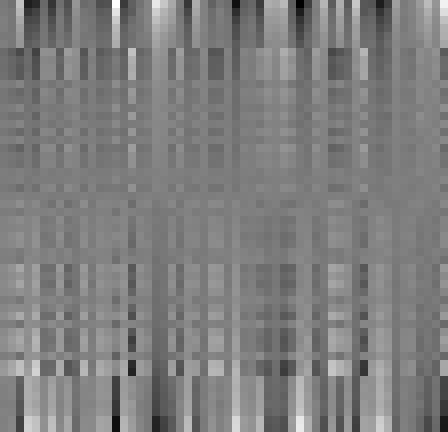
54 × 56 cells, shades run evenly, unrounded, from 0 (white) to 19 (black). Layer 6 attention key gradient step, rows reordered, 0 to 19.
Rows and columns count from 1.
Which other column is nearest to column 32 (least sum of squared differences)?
29
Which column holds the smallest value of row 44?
5
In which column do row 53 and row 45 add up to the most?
15
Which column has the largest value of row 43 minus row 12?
17
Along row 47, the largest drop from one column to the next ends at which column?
18
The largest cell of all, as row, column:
1, 38
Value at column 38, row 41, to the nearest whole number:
8
